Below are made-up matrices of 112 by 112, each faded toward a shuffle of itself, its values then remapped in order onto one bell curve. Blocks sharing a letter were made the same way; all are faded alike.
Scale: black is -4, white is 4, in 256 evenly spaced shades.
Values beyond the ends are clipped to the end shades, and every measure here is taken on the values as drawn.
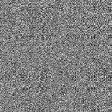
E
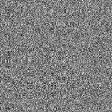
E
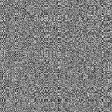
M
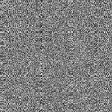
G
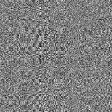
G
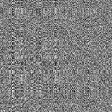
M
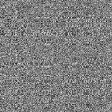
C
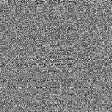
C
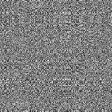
C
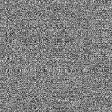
E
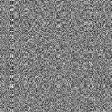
M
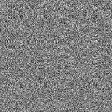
E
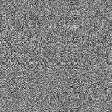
E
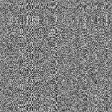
G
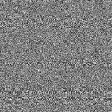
C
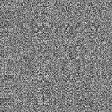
E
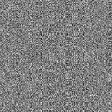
G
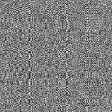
M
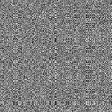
M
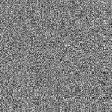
E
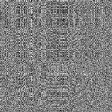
M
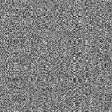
G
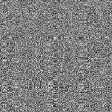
C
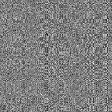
M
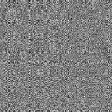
M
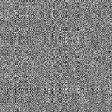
M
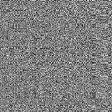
C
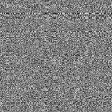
C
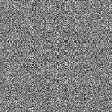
G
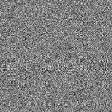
E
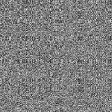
G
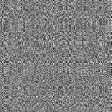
M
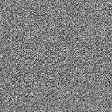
E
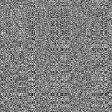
M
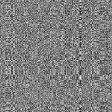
M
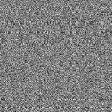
C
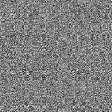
E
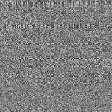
C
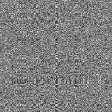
G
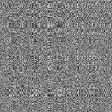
M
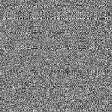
C
